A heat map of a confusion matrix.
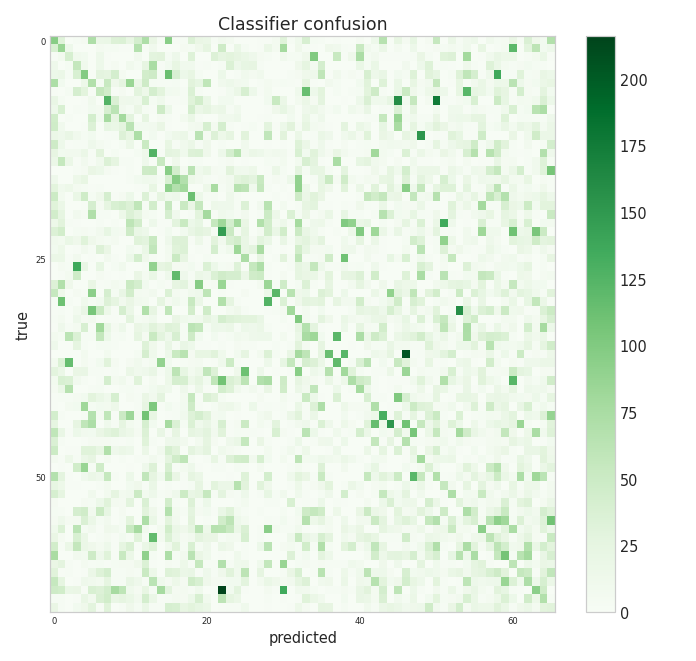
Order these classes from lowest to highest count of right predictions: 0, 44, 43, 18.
0, 18, 43, 44
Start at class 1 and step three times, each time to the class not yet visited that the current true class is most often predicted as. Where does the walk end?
28
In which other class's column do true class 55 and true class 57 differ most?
13
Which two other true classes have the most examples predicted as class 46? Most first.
36, 44
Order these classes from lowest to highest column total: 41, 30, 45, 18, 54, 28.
30, 41, 28, 45, 54, 18
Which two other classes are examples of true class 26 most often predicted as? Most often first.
3, 13
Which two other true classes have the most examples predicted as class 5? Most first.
31, 29
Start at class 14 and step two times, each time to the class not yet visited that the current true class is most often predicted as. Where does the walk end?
2
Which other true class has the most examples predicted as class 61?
44
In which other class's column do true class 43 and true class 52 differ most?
12
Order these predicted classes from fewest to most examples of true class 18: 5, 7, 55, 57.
5, 55, 7, 57
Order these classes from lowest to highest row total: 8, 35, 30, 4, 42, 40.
35, 40, 8, 42, 30, 4
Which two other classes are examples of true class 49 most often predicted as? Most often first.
4, 58
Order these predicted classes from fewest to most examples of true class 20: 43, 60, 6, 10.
6, 60, 10, 43
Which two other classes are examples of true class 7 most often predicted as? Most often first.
50, 45
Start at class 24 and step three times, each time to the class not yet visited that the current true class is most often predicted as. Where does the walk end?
32
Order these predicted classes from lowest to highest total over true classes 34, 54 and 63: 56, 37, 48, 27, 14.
27, 56, 48, 14, 37
